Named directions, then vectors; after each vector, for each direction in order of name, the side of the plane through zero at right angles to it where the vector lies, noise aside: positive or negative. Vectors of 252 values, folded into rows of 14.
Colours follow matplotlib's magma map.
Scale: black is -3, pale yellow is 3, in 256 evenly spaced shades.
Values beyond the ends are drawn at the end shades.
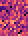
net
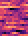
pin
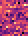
negative, positive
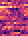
negative, positive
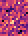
positive, positive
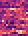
negative, negative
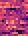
positive, positive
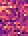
negative, positive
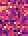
negative, positive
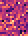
positive, positive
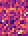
negative, negative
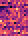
positive, negative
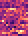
negative, negative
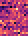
positive, negative
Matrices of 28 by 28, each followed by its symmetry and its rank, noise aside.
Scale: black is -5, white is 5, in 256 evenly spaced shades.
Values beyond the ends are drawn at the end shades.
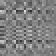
no symmetry, rank one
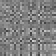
no symmetry, rank two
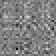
no symmetry, rank three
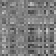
no symmetry, rank two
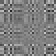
symmetric, rank one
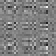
no symmetry, rank one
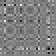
symmetric, rank two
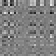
no symmetry, rank one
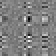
no symmetry, rank one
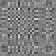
symmetric, rank two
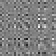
antisymmetric, rank two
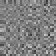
no symmetry, rank three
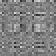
no symmetry, rank one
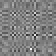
symmetric, rank one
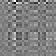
no symmetry, rank one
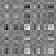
symmetric, rank one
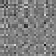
symmetric, rank two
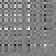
symmetric, rank one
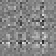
no symmetry, rank three
